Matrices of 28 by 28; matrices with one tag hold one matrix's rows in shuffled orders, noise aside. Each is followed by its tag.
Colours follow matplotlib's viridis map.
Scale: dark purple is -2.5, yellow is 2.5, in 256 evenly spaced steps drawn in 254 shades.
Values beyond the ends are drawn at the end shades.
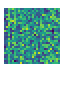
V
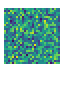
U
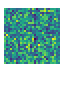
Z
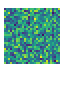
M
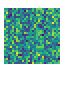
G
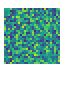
M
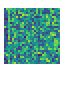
V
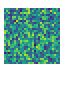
Z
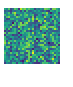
Z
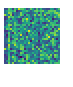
V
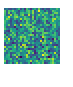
Z
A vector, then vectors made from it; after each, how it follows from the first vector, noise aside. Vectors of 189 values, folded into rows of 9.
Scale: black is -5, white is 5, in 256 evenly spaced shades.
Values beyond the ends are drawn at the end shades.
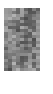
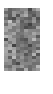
wrapped around, negated.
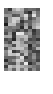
wrapped around, negated, scaled up.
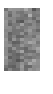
reversed, shrunk.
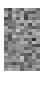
sign-scrambled.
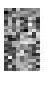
wrapped around, scaled up.
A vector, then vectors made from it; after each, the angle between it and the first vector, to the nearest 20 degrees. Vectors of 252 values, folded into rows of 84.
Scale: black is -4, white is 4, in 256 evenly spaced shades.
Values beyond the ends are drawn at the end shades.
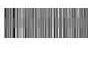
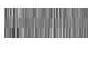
40 degrees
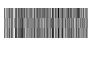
160 degrees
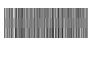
160 degrees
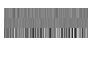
80 degrees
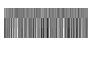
100 degrees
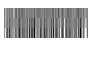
120 degrees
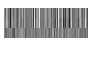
60 degrees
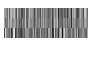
140 degrees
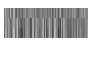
140 degrees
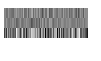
80 degrees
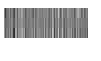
20 degrees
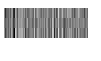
20 degrees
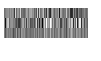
80 degrees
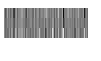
40 degrees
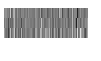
120 degrees
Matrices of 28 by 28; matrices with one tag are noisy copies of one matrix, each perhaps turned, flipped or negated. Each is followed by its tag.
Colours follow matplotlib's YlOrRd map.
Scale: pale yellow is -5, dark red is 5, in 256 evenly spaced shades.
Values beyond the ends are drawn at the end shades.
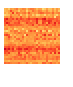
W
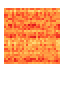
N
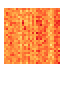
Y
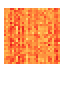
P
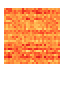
P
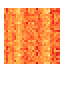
W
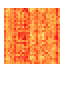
N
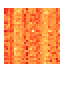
W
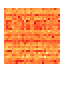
P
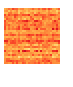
P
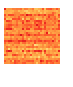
P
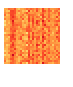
Y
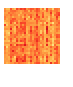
P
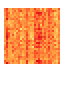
N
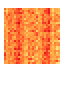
W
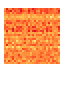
Y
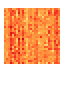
P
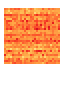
P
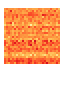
Y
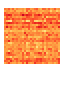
P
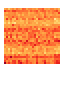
W
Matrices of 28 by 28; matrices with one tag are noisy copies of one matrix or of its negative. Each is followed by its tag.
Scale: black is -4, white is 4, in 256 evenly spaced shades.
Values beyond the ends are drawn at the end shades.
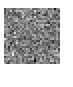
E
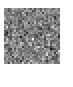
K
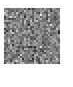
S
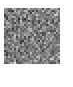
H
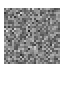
S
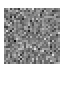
S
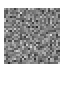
S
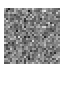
H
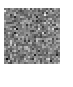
E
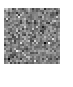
H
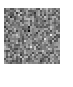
S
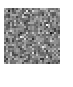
K
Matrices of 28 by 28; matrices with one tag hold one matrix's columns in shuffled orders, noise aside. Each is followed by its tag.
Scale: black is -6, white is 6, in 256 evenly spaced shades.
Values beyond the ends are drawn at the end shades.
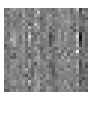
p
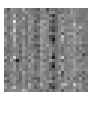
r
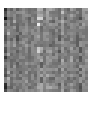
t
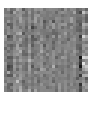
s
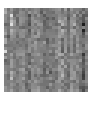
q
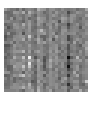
s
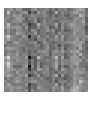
s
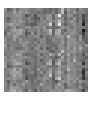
q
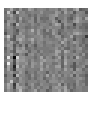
s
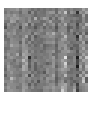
s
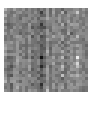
s
